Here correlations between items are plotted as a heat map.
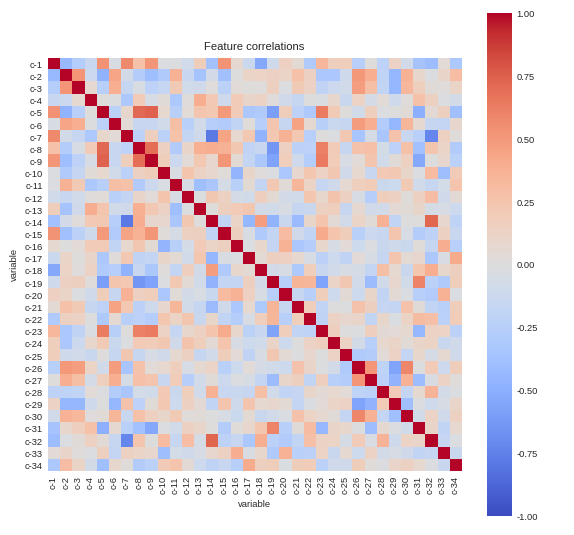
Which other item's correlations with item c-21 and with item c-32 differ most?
c-14
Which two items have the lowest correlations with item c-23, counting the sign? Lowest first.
c-19, c-31
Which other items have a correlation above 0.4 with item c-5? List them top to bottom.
c-1, c-8, c-9, c-15, c-23
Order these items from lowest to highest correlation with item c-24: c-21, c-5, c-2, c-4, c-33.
c-2, c-33, c-21, c-4, c-5
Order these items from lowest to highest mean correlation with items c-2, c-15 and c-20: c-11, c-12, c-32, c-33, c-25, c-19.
c-32, c-19, c-12, c-25, c-11, c-33
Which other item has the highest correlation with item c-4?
c-13
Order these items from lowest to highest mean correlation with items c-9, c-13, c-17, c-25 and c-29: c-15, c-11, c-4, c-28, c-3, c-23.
c-3, c-11, c-28, c-4, c-23, c-15
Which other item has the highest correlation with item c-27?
c-26
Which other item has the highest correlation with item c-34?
c-17
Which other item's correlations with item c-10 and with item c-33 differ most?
c-16
